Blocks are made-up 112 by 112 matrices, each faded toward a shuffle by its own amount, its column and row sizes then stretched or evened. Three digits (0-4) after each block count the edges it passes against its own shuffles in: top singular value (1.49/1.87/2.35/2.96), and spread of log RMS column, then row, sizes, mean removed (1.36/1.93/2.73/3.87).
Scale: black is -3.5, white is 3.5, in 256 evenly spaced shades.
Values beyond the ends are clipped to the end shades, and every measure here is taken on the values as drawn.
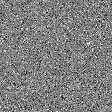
0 0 0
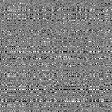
4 0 4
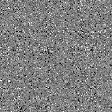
2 2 1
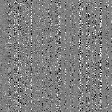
3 4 0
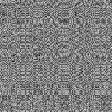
4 0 1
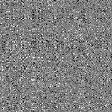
3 1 2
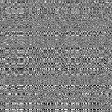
4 0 4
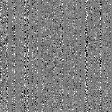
2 4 0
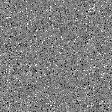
0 1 1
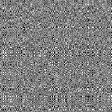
4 3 3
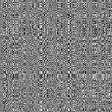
4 4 1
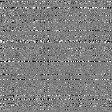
3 2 4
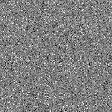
2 0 1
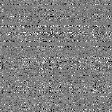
0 2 4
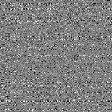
3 0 3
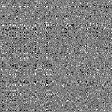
3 2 3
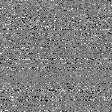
1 0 4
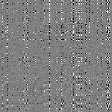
4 4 3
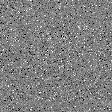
0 0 1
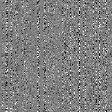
3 4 0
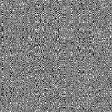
3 3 1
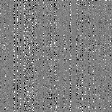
0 4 2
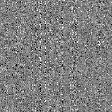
2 3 1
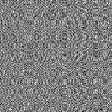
4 1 0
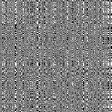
4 4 2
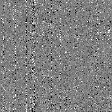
0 3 1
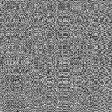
4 0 2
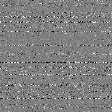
1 0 4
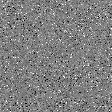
0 0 1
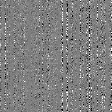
1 4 0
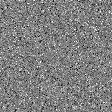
1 0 0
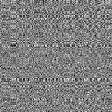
4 1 3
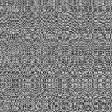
4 1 3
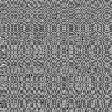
4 0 2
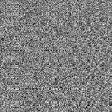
3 0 2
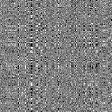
4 3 2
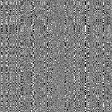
4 4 1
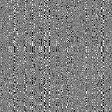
4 4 1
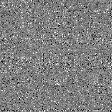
2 1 2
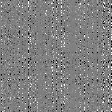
2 4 1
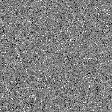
1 1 1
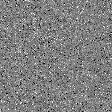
0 1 0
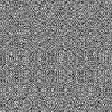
4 1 0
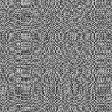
4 3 0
